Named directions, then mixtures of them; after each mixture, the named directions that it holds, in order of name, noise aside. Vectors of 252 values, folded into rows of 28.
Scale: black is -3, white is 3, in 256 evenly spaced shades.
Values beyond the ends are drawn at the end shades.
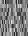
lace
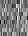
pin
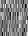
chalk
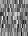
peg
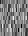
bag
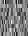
lace.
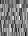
bag, lace, pin.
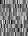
bag, lace.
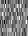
chalk, lace, pin.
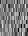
bag, chalk.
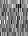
lace, pin.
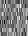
chalk, lace, pin.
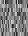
lace.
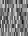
lace, peg.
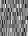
chalk, lace, pin.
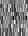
bag, peg.
